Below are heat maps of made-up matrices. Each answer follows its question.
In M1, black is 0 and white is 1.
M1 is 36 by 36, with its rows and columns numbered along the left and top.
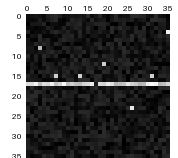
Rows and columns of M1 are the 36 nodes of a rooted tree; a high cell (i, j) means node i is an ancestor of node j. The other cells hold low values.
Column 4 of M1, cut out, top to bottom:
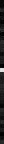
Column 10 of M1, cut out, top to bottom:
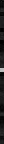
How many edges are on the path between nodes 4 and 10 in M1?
2
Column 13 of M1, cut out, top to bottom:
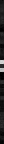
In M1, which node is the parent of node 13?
15
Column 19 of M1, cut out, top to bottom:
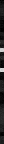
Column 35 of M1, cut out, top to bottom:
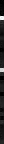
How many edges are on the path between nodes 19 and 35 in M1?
4
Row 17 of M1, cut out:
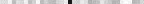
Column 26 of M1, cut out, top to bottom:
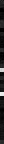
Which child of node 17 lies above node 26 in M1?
23
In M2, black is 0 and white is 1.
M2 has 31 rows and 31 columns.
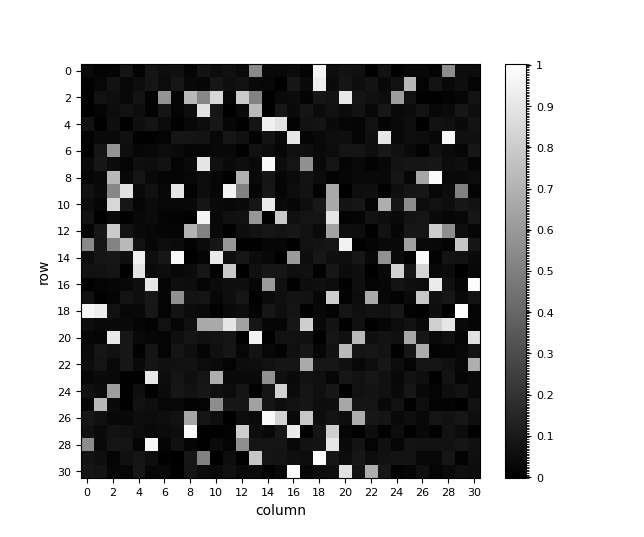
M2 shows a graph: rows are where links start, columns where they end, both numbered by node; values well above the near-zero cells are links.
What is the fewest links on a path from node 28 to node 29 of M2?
3
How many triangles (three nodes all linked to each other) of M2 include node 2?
3
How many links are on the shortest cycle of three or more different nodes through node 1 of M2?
5
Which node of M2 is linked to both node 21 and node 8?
node 26
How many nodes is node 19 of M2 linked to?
7
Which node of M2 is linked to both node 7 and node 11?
node 9
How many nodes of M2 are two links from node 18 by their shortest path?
4
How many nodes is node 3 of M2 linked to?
2
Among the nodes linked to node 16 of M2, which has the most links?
node 14
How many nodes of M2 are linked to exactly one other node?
1
